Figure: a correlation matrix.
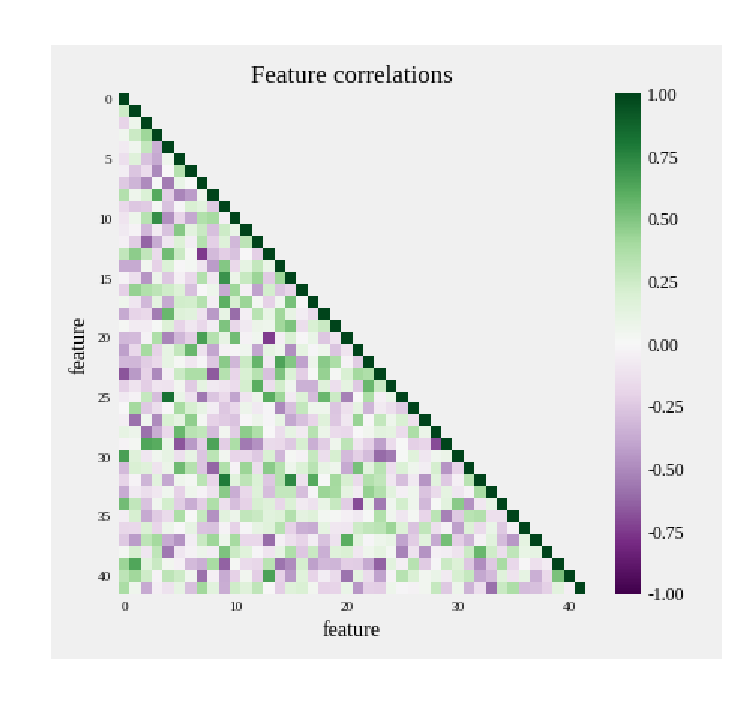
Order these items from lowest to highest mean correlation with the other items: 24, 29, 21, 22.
29, 21, 24, 22
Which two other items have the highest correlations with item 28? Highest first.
5, 11
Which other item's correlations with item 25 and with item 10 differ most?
4
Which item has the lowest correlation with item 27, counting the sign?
1
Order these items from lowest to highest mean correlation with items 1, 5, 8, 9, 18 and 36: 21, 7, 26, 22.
7, 21, 26, 22
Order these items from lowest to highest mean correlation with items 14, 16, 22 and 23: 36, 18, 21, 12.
21, 36, 12, 18
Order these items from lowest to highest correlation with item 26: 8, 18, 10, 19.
19, 10, 8, 18
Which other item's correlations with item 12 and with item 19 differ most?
24
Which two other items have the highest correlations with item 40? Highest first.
13, 39
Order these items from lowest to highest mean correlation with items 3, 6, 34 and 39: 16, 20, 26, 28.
20, 28, 16, 26
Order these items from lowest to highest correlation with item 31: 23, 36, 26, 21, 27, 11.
27, 26, 36, 23, 11, 21
